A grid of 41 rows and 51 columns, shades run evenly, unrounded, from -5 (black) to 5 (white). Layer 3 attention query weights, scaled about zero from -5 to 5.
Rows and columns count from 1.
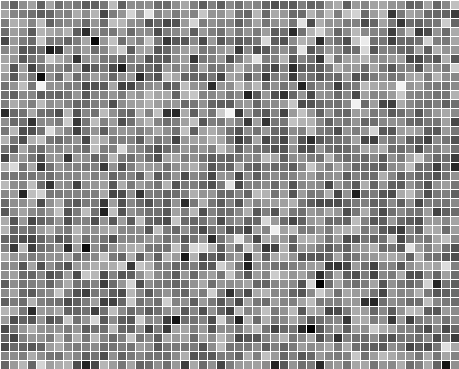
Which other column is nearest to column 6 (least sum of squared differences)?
7
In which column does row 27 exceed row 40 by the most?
27
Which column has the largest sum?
40
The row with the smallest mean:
23
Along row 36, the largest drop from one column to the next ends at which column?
12
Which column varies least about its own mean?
18
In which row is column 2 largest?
19
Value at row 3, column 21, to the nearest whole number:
1
